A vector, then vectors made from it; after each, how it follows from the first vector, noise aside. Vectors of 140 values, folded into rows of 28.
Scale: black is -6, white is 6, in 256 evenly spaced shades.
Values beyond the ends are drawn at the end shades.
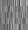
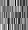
reversed, scaled up.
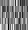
reversed, scaled up.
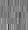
reversed, partly zeroed.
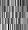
reversed, scaled up.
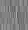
wrapped around, negated, shrunk.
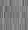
wrapped around, negated, shrunk.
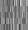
copied.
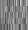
copied.
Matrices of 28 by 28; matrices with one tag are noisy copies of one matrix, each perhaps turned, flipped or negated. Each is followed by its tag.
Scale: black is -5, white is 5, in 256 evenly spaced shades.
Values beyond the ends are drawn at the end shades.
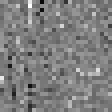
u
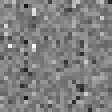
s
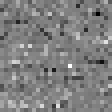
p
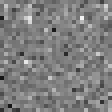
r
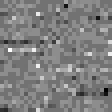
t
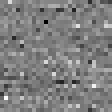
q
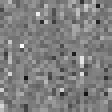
q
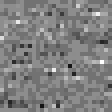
p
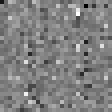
s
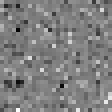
r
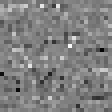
p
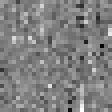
u
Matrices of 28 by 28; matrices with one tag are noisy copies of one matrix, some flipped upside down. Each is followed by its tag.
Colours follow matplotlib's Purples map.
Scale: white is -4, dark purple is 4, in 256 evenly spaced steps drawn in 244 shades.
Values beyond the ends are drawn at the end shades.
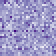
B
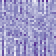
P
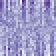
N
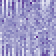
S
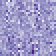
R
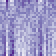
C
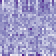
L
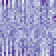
S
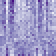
C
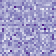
B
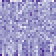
L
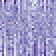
P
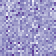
R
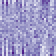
S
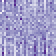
P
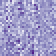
R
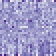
L
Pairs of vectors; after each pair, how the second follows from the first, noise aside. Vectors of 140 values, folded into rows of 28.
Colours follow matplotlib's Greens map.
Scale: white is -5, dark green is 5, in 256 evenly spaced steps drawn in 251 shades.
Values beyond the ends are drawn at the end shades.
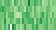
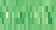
wrapped around, negated, partly zeroed.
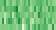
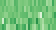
wrapped around, negated, partly zeroed.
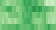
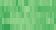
reversed, negated, shrunk.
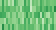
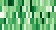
negated, scaled up.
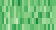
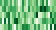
negated, scaled up.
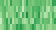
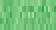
reversed, negated, shrunk.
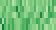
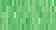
reversed, negated, shrunk.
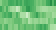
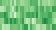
wrapped around.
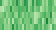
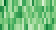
reversed, negated.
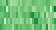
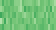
reversed, negated, shrunk.
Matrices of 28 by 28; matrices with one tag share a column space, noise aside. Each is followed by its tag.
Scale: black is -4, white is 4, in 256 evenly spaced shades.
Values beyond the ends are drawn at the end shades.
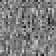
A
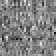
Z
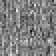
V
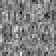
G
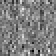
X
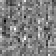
Z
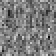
A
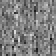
V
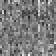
X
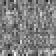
X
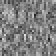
G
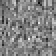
Z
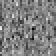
Z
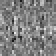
Z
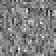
A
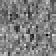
G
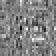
Z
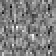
G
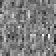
G
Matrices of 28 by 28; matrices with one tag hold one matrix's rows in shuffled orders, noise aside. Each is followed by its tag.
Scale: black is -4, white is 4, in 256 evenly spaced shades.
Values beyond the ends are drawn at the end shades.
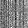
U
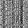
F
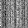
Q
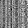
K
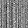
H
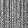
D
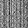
D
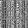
Q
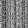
Q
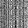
U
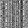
F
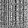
U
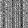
F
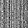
D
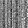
K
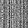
D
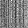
U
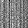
D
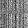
U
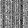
F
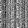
Q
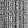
U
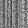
K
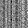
K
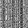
F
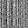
H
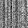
K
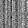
K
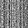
D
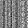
K
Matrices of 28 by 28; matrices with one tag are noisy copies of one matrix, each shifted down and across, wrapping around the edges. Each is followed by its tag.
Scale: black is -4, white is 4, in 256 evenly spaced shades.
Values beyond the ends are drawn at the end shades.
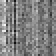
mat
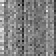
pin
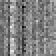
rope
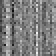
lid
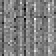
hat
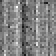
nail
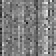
mat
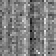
nail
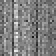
pin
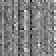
lid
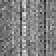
pin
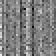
lid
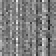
lid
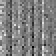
hat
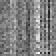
mat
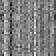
lid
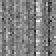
rope
